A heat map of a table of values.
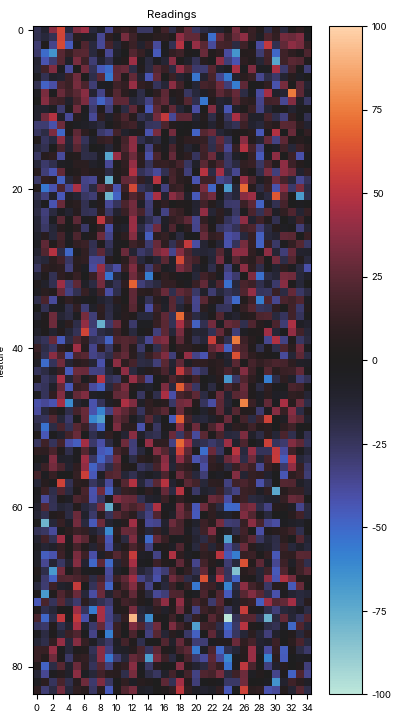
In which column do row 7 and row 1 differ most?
25
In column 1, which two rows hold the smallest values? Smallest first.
62, 71
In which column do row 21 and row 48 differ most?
10
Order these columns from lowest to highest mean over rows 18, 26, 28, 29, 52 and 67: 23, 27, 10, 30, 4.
4, 30, 10, 27, 23
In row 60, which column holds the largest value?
15
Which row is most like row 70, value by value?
75
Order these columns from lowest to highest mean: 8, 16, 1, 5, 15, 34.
1, 34, 8, 15, 16, 5
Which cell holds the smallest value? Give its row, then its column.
74, 24
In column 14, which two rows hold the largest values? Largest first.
52, 49
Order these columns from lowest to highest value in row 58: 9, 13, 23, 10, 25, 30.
30, 9, 25, 10, 13, 23
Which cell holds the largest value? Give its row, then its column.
74, 12
